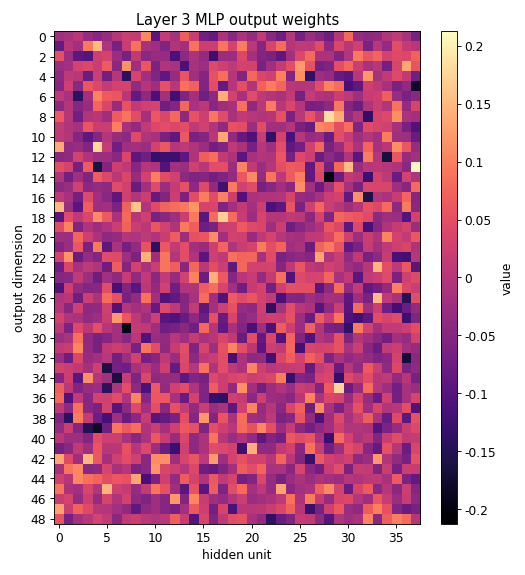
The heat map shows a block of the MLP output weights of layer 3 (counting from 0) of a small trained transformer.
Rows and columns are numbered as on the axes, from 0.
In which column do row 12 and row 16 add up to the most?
15
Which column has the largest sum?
29
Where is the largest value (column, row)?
37, 13
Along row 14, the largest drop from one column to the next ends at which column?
28
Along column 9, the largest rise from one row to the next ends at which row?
31
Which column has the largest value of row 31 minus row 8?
2
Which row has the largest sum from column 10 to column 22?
42
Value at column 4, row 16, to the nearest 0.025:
-0.025
